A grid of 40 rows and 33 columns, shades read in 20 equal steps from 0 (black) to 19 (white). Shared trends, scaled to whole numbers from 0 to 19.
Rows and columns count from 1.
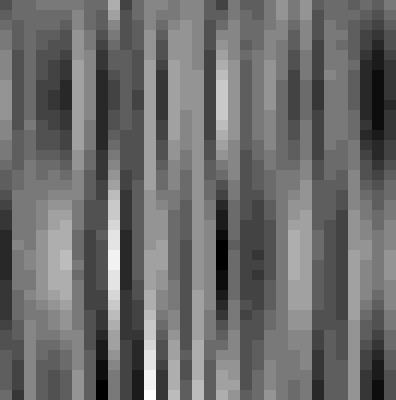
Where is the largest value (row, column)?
40, 13
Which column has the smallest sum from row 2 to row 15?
32
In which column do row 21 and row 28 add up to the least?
19
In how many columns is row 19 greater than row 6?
19
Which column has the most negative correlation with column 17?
12
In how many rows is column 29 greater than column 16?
2
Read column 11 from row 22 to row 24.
4 4 3
